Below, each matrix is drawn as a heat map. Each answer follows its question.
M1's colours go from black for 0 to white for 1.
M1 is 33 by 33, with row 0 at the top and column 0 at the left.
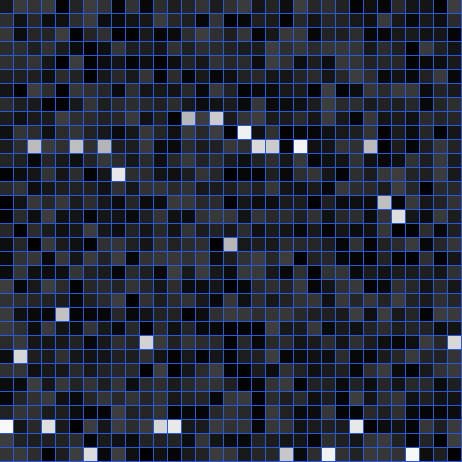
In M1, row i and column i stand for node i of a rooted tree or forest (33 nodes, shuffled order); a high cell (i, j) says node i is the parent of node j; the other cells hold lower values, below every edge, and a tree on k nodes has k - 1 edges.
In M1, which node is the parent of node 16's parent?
9
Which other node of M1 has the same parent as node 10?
32
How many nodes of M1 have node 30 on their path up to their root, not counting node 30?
10
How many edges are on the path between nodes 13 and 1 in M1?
5
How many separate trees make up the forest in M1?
6
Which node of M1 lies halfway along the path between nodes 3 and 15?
12
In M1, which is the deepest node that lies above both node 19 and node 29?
24
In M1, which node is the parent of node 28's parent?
8
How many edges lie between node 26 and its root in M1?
2
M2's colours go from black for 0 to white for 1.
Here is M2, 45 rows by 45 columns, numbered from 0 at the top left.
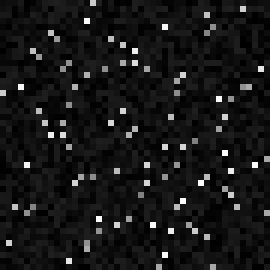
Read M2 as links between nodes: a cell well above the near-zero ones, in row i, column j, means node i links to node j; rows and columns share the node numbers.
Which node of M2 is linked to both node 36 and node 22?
node 21
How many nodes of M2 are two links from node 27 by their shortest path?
6
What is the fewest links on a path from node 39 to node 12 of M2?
6
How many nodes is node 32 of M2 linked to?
2
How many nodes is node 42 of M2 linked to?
1
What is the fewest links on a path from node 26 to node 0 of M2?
7
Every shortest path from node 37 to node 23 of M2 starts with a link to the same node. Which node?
node 19
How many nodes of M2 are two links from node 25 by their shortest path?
2
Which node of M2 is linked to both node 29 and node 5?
node 34
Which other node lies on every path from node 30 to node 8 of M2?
node 24
